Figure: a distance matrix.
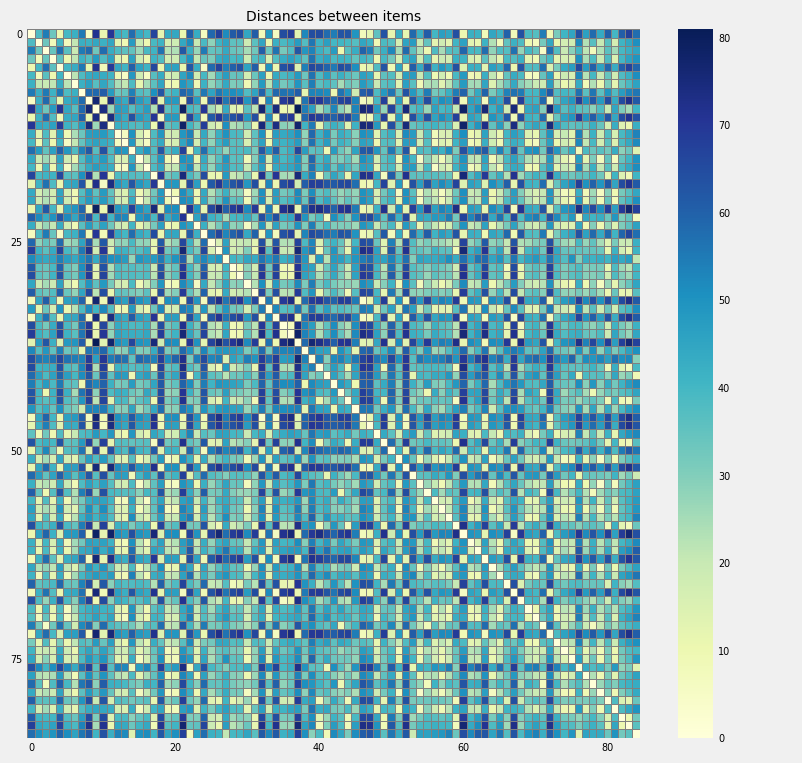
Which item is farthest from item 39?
37
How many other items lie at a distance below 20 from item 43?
4
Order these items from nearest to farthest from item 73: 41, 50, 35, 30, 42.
30, 50, 42, 35, 41
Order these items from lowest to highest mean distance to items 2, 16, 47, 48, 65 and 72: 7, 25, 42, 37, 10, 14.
10, 37, 25, 42, 7, 14
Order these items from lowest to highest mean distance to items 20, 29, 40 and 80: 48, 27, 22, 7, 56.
56, 48, 22, 27, 7
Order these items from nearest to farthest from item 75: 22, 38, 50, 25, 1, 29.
1, 25, 38, 29, 50, 22
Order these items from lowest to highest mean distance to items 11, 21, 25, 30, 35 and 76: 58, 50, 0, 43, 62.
58, 43, 62, 50, 0
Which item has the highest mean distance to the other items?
39
